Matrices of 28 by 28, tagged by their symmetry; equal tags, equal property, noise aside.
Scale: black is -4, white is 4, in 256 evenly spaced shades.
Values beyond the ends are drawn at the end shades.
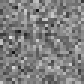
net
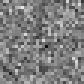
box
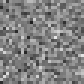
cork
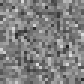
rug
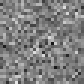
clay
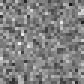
net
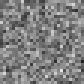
clay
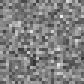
box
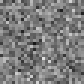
cork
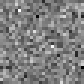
rug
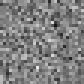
net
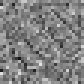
box
